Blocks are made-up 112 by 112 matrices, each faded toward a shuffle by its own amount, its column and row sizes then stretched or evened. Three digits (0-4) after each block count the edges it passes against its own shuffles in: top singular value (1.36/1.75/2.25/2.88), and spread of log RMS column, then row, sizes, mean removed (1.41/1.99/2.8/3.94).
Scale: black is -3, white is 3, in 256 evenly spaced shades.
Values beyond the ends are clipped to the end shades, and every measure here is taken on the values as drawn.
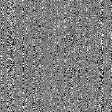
2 4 1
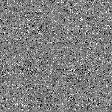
1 1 2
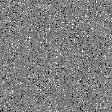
0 2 0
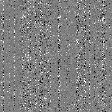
0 4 0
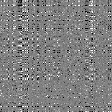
4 3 3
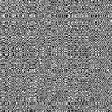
4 2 2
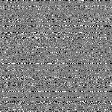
3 1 4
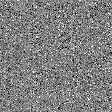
0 1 0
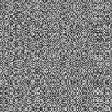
4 2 1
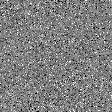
0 0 1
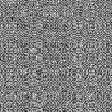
4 0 1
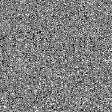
1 1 2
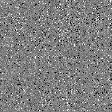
1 2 2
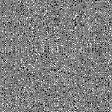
3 2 0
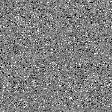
0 0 2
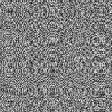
4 1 0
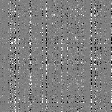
3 4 2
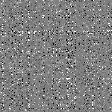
1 3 2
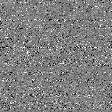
1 0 3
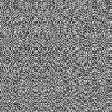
4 2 2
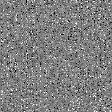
2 2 0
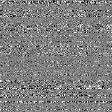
2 1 4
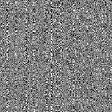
3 3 0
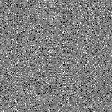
3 1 0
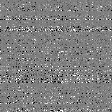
1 2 4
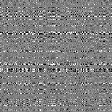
4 2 4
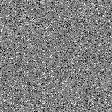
2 0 0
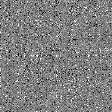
1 2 2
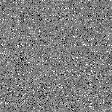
0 1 2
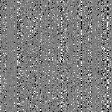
3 4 1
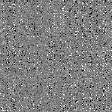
1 3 2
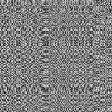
4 3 2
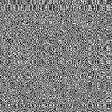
4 1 2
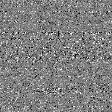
0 0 3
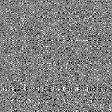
3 2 3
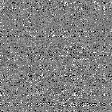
2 2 3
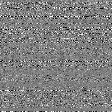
2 0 4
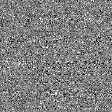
1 1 3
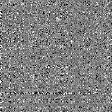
1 3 3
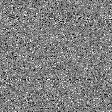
1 0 2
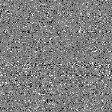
2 1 3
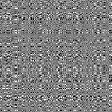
4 3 4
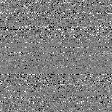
1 0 4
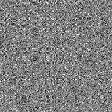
3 0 1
